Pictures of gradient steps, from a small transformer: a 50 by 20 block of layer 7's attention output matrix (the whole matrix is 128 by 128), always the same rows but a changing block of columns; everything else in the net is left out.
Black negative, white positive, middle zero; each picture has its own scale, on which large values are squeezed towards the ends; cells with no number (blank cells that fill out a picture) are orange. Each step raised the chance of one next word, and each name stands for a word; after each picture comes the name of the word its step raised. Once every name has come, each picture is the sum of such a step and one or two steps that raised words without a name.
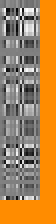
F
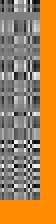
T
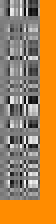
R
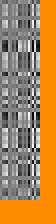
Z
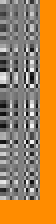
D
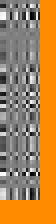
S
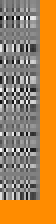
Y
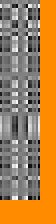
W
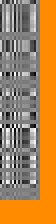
Z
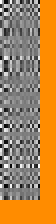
T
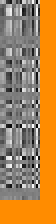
F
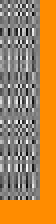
D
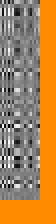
F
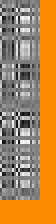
W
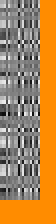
Z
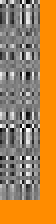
Z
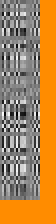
Z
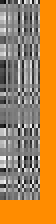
T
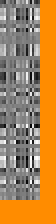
W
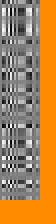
F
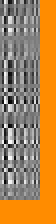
R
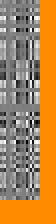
W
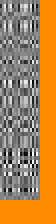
F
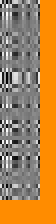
D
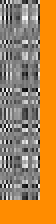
Y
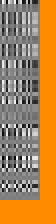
T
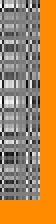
D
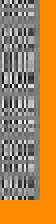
D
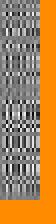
Z
